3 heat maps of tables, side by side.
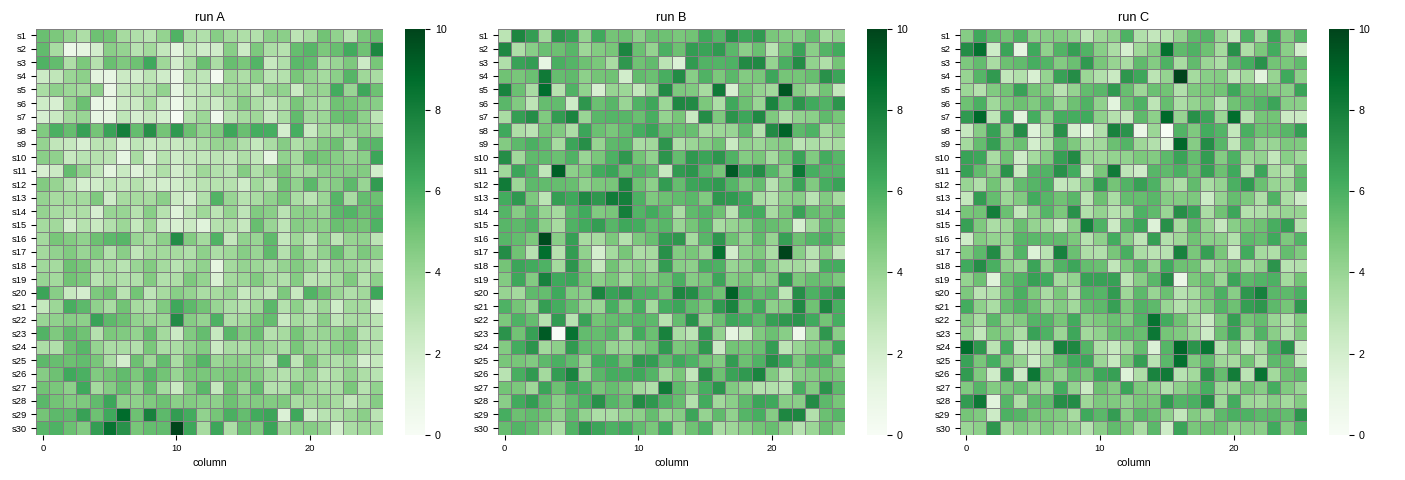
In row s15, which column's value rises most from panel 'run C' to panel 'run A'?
25
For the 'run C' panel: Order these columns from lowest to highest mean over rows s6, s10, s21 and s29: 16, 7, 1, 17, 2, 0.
2, 16, 17, 7, 1, 0
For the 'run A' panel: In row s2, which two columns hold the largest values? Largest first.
25, 23
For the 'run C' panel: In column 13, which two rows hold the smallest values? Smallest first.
s8, s11
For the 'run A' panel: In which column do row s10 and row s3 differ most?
8
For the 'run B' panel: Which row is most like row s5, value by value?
s17
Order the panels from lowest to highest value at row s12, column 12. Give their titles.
run A, run C, run B
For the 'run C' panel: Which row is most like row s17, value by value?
s9
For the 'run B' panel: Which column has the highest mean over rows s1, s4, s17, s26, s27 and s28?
5
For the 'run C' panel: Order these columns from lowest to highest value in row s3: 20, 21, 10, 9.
10, 20, 21, 9
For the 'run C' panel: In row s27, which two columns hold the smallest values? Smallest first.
9, 15
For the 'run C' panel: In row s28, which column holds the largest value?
1
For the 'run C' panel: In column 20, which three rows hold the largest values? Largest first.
s7, s26, s2
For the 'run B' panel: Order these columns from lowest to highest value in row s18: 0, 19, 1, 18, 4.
4, 18, 0, 19, 1
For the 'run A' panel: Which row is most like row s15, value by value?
s14
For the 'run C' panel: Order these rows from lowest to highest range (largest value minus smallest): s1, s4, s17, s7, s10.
s1, s10, s17, s7, s4
